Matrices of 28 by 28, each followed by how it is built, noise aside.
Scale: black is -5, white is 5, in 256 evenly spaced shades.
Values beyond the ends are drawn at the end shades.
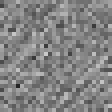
Hankel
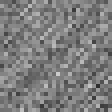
Hankel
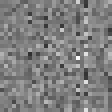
uneven columns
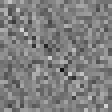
banded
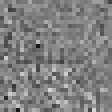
lower triangular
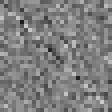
diagonal
